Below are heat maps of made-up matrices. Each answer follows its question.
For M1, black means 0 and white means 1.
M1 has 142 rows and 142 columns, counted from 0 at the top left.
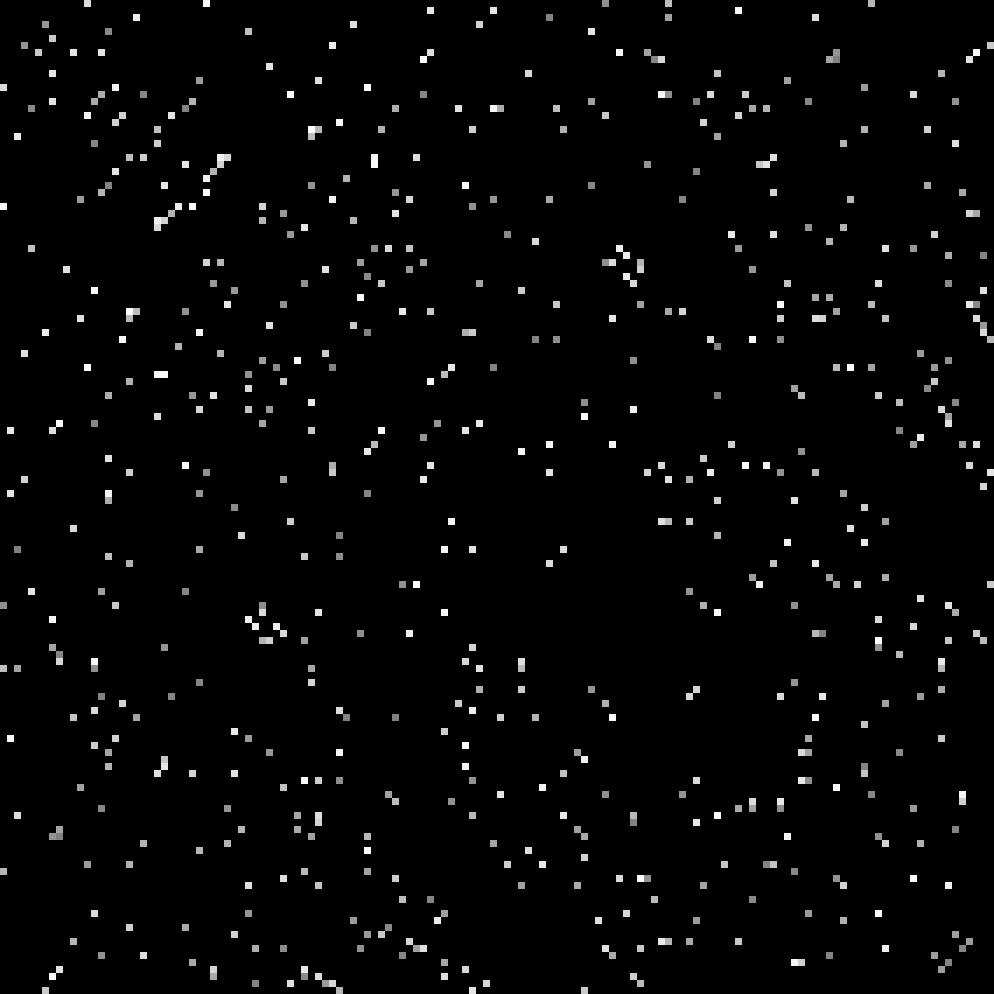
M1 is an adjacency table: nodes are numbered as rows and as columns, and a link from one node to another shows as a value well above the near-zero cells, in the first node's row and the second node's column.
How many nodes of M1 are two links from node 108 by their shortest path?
10
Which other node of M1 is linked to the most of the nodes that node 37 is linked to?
node 135
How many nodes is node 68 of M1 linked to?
5
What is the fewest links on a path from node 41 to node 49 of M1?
6
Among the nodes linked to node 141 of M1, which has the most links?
node 67
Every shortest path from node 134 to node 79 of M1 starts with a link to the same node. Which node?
node 138
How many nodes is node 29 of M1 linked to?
5
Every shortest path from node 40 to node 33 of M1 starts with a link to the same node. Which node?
node 54
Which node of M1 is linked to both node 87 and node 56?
node 102
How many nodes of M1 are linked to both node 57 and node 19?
1
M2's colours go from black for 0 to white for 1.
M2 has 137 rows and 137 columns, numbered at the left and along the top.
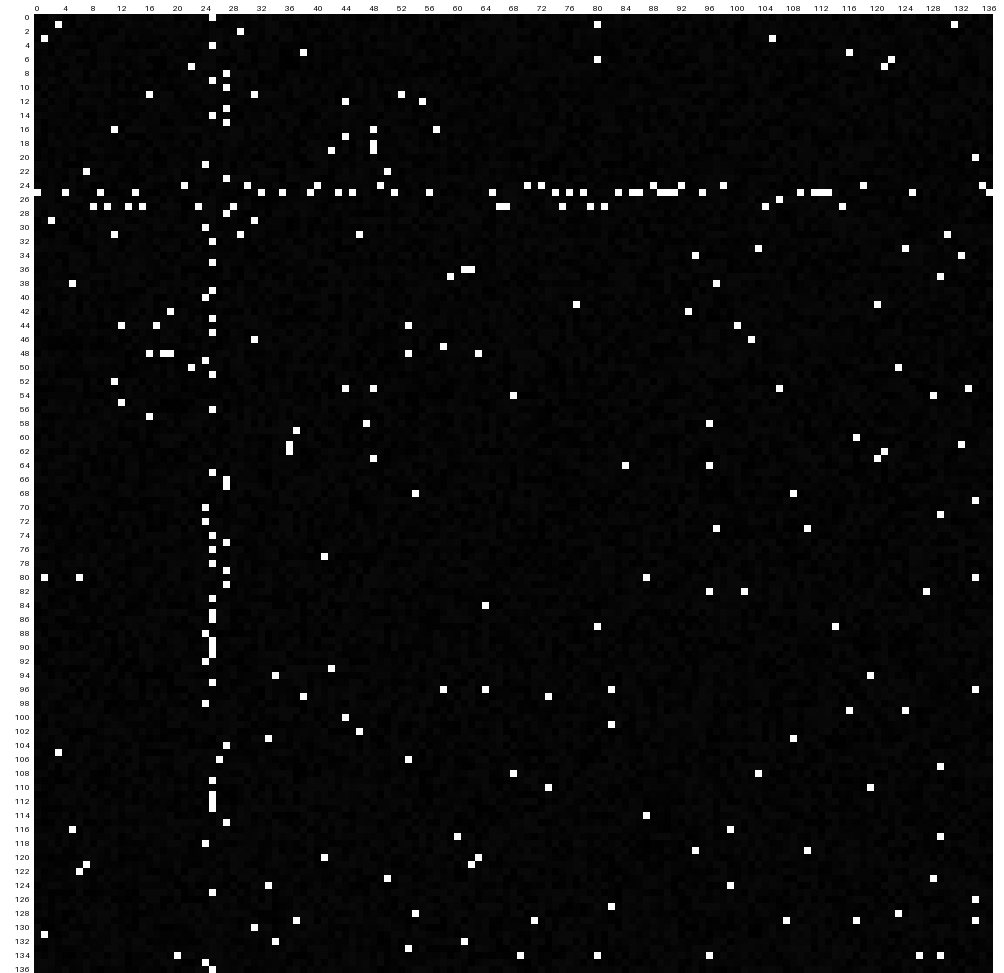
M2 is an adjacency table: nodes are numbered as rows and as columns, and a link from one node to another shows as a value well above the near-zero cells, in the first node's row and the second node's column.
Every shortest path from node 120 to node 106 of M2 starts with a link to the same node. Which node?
node 63
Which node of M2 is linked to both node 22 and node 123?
node 50
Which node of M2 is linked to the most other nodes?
node 25
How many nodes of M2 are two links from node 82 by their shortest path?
3
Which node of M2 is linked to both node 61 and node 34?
node 132
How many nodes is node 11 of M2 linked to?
3
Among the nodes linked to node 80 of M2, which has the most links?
node 134
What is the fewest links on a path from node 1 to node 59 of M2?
5
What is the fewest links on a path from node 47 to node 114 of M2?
6
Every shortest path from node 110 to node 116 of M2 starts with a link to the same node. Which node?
node 73
